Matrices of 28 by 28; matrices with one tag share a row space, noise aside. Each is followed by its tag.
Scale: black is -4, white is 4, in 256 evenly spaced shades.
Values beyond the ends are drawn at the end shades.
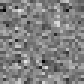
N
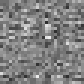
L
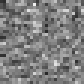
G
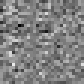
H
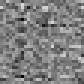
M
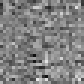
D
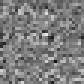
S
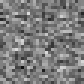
M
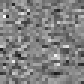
N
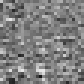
H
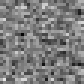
M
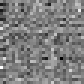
S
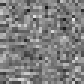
G
